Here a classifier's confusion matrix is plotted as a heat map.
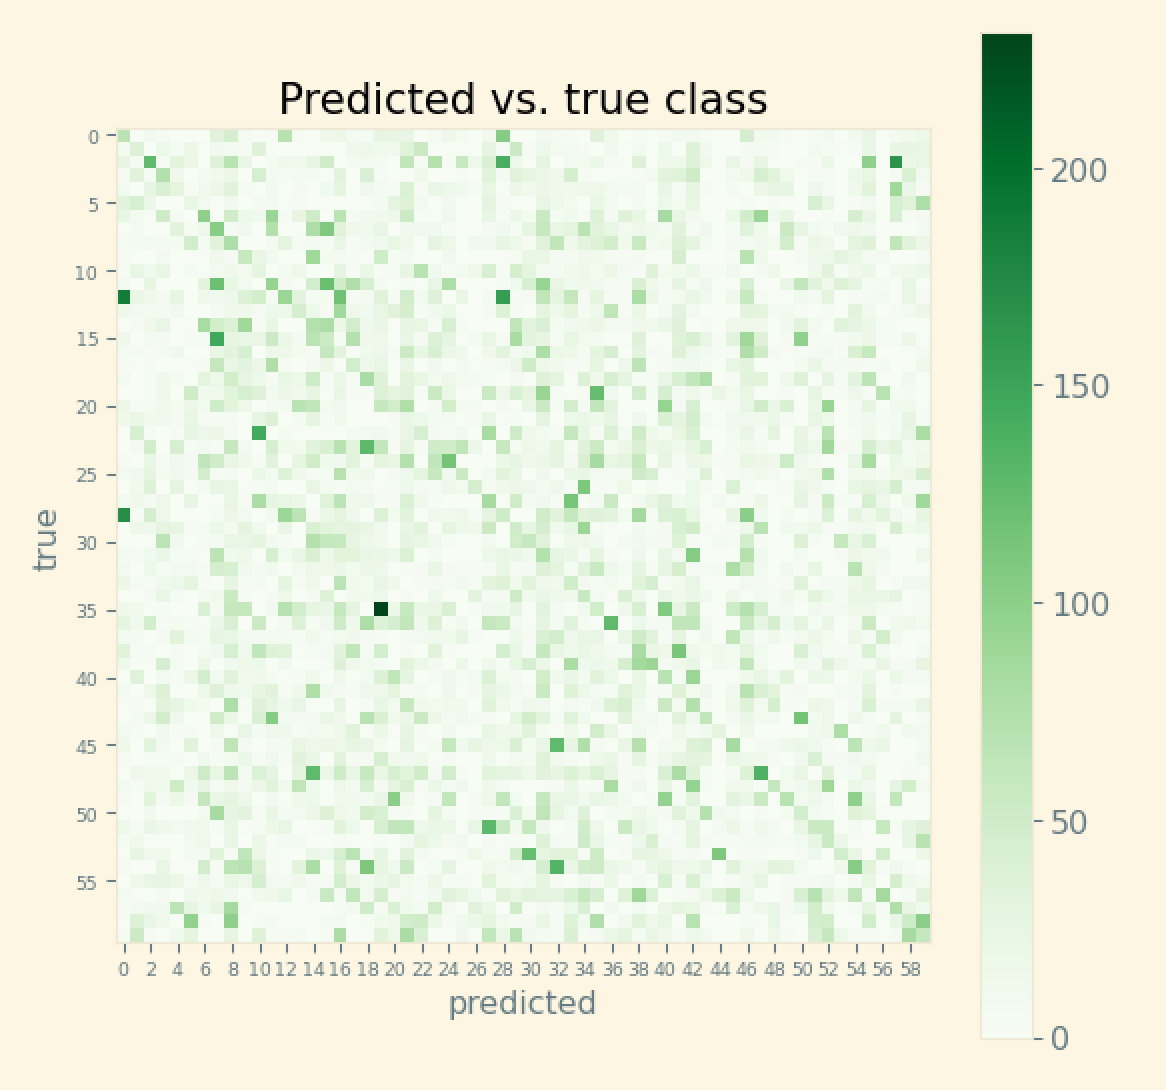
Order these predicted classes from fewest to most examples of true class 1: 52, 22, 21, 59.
52, 59, 21, 22
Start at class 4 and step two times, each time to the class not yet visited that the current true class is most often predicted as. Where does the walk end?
8
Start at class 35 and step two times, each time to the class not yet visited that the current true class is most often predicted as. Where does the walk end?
31
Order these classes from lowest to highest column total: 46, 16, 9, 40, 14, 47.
9, 47, 40, 14, 46, 16
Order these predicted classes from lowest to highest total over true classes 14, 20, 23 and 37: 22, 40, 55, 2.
22, 2, 55, 40
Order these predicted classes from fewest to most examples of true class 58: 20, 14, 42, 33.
14, 20, 33, 42
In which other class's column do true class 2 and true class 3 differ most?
57
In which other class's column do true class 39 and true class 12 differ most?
0
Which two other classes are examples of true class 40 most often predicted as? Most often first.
42, 20
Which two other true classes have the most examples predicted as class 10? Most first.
22, 27
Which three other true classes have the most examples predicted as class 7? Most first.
15, 11, 50
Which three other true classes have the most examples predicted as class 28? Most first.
12, 2, 0
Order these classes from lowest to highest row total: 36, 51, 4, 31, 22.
4, 31, 22, 51, 36
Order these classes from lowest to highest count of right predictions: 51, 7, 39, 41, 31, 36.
41, 51, 31, 39, 7, 36
